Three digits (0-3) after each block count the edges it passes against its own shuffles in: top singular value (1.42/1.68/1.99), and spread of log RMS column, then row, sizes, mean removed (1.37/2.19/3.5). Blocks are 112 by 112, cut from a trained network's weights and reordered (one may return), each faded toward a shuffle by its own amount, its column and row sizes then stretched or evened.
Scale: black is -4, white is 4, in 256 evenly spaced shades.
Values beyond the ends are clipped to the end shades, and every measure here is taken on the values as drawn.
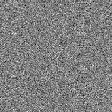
2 0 0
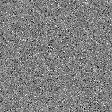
1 0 0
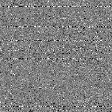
3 1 2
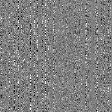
2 3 0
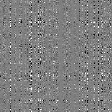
3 3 2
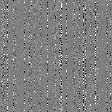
2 3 0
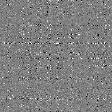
2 2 2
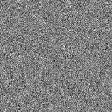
3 1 0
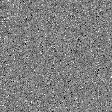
0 1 0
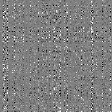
1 3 2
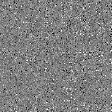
0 2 1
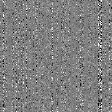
1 3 0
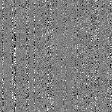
1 3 1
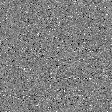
0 0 1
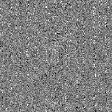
1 2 0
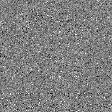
1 1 1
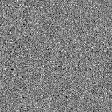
1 0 1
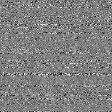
0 0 3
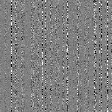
2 3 0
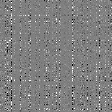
2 3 2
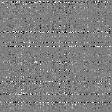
2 2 3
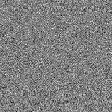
3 0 0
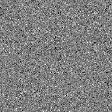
1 1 1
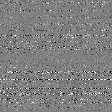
2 0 3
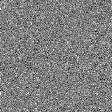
1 1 1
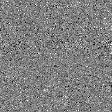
0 1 2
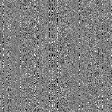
3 3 0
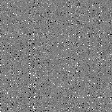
0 2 2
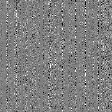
1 3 0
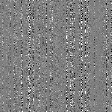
1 3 0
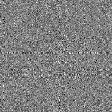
3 1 1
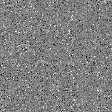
0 1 1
